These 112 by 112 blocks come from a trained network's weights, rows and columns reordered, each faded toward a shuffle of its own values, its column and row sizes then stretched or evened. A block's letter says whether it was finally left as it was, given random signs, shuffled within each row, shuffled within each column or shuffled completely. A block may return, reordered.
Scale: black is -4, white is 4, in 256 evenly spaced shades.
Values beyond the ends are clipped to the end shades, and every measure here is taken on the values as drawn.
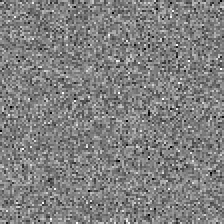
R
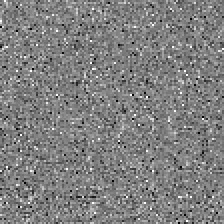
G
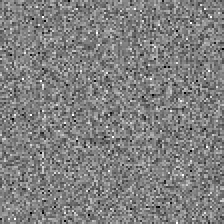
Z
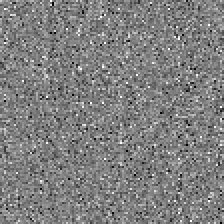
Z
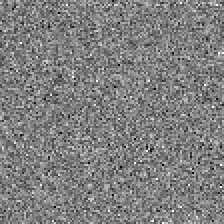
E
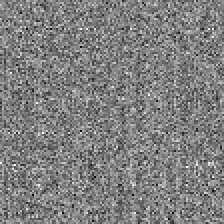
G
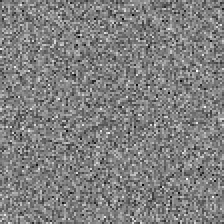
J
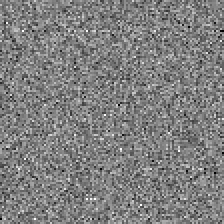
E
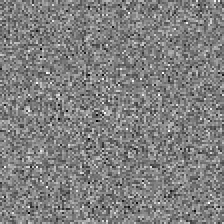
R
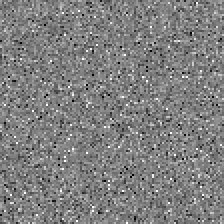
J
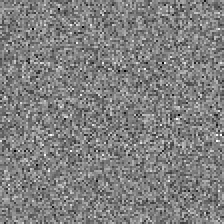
E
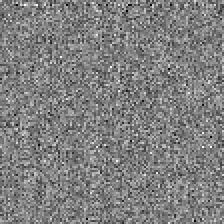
G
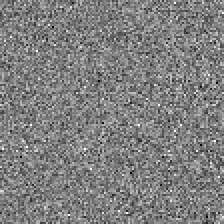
G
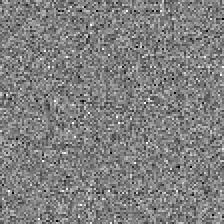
E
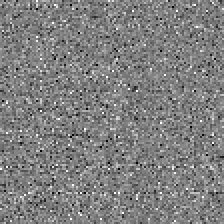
R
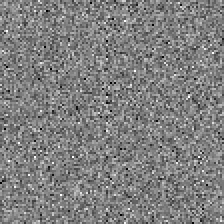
Z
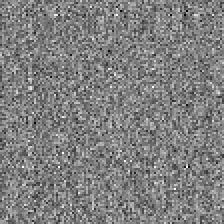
G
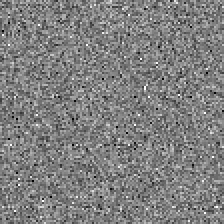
E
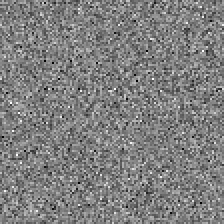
E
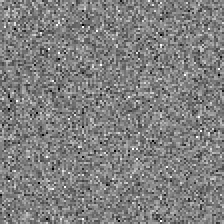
Z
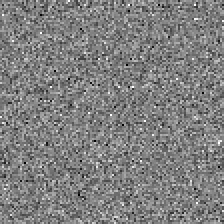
E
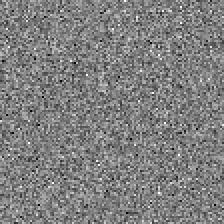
G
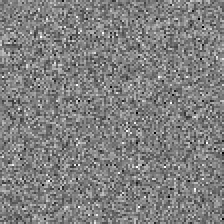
G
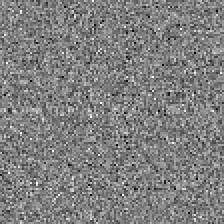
G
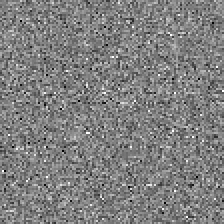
G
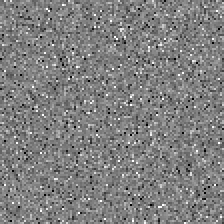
J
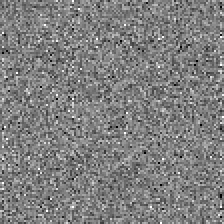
R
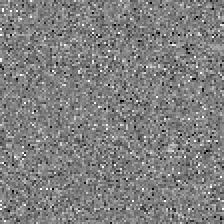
E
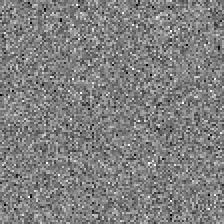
Z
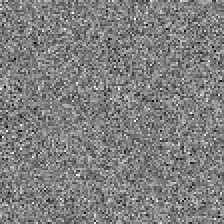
R
